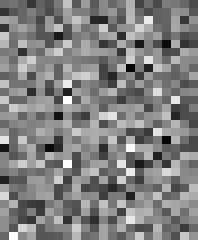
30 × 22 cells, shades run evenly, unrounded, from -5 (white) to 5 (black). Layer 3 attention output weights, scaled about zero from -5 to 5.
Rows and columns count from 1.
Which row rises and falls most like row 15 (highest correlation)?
5
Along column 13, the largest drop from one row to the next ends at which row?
12
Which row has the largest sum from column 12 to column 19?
6
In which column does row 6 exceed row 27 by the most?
16
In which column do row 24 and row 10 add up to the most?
13
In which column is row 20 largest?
18
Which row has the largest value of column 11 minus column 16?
28
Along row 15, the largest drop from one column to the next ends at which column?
8
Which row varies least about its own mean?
2
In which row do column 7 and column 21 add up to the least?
7
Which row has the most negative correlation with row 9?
27
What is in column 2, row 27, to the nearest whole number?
1
